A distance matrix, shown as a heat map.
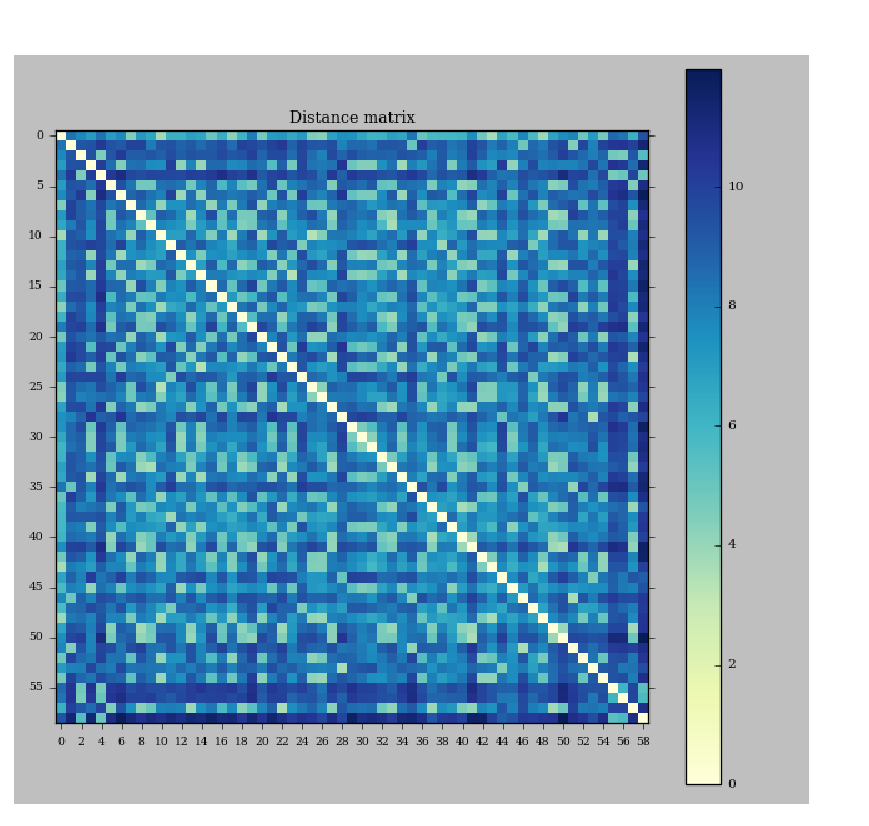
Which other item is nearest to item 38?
11
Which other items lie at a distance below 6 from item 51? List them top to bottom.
1, 35, 46
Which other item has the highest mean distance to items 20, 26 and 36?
58
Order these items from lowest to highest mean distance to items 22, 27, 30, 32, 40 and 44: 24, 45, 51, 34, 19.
19, 45, 34, 24, 51
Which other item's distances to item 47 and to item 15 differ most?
24
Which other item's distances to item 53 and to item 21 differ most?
28
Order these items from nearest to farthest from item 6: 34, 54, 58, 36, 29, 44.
34, 29, 36, 54, 44, 58
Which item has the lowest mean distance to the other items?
0
